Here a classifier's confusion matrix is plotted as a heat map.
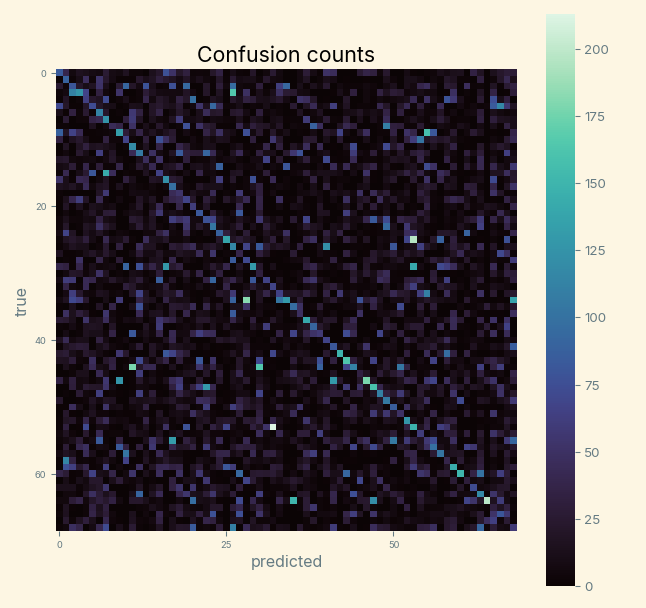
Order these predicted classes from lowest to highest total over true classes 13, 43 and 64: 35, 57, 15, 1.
57, 1, 15, 35
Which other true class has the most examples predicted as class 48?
39
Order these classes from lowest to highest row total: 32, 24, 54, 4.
32, 54, 24, 4
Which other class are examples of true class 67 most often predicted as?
65
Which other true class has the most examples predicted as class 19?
2
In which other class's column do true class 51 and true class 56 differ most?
9
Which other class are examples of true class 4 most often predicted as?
20
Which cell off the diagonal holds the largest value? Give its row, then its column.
53, 32
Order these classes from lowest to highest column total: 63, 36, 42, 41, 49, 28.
42, 36, 41, 28, 49, 63
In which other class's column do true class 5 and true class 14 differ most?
66
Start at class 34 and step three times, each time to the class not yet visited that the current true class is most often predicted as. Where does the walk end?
40
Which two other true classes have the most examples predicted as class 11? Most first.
44, 39
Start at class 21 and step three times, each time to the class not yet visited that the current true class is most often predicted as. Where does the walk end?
23
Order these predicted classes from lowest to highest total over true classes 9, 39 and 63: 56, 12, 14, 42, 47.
47, 14, 42, 56, 12
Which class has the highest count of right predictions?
64
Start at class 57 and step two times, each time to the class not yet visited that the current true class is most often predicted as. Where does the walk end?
54
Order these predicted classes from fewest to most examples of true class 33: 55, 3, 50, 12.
3, 50, 12, 55
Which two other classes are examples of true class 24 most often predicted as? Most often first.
61, 1
